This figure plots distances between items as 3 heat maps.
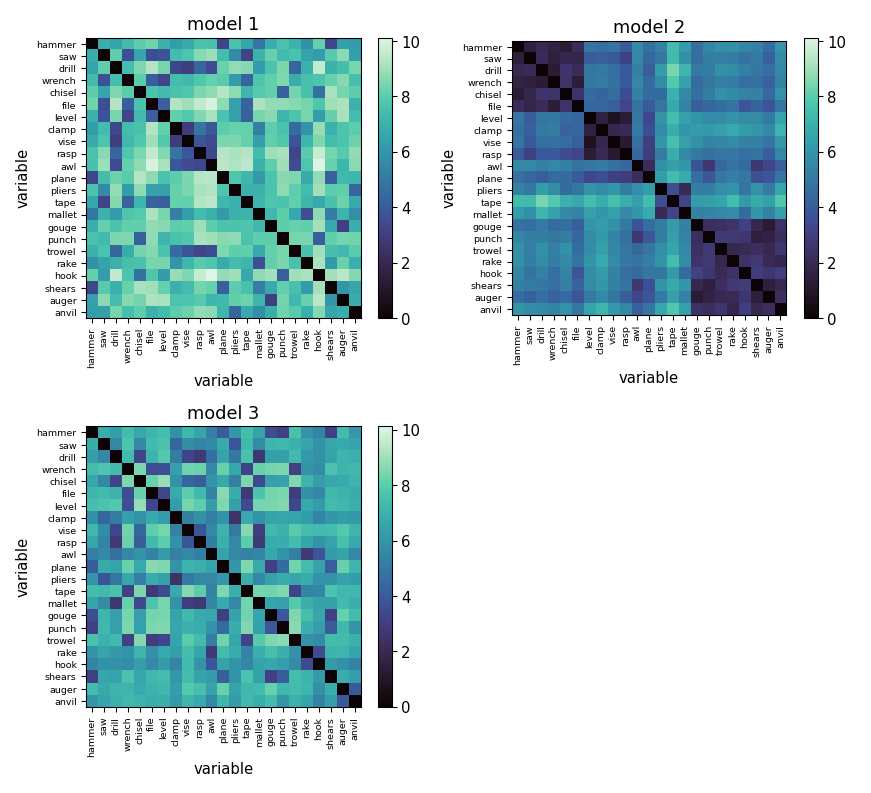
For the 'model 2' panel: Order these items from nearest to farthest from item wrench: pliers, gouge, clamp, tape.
gouge, clamp, pliers, tape
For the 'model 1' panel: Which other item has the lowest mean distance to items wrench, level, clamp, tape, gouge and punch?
saw
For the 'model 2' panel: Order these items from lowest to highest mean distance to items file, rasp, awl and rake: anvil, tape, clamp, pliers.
anvil, clamp, pliers, tape
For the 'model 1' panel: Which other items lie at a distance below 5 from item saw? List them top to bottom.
wrench, file, level, tape
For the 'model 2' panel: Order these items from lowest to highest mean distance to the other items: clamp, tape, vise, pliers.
vise, clamp, pliers, tape
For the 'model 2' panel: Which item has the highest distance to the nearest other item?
tape
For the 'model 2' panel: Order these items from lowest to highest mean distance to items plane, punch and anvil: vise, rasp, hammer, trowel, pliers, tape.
trowel, rasp, vise, hammer, pliers, tape
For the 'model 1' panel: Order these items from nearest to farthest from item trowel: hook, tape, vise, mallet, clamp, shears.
vise, clamp, mallet, shears, tape, hook
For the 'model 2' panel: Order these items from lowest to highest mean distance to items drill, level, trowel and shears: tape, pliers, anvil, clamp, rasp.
rasp, anvil, clamp, pliers, tape
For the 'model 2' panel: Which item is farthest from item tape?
drill
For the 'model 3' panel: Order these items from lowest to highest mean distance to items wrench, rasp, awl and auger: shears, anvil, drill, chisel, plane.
drill, anvil, chisel, shears, plane
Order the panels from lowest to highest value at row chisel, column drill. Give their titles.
model 2, model 3, model 1
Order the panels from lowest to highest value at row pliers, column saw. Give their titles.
model 3, model 2, model 1
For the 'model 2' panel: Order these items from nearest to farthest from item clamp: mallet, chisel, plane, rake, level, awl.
level, plane, chisel, awl, mallet, rake
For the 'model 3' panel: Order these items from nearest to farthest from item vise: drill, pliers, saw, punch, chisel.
drill, chisel, pliers, saw, punch
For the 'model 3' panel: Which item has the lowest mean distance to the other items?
awl
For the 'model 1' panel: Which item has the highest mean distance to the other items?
hook
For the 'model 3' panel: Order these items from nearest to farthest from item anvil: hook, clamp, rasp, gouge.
hook, clamp, rasp, gouge
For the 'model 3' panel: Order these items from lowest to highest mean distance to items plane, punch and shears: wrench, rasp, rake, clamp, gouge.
gouge, clamp, rasp, rake, wrench
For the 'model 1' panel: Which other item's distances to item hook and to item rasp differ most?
awl
